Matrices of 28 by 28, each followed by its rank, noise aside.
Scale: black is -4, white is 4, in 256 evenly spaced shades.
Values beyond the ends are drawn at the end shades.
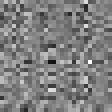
four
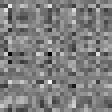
three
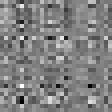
three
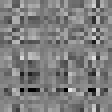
two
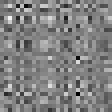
three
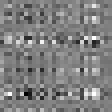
two
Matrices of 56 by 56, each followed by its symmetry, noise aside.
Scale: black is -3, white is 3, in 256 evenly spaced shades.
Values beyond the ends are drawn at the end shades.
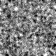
antisymmetric.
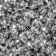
symmetric.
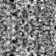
mirrored top to bottom.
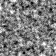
same after a half turn.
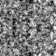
mirrored top to bottom.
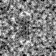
mirrored top to bottom.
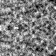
mirrored top to bottom.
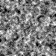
same after a half turn.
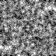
same after a half turn.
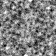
same after a half turn.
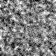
antisymmetric.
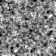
symmetric.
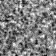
antisymmetric.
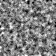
antisymmetric.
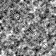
symmetric.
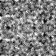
mirrored top to bottom.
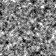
antisymmetric.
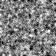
antisymmetric.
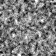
same after a half turn.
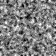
antisymmetric.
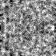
mirrored top to bottom.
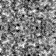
mirrored top to bottom.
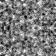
mirrored top to bottom.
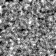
antisymmetric.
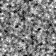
same after a half turn.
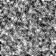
antisymmetric.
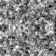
mirrored top to bottom.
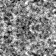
mirrored top to bottom.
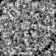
symmetric.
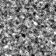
antisymmetric.
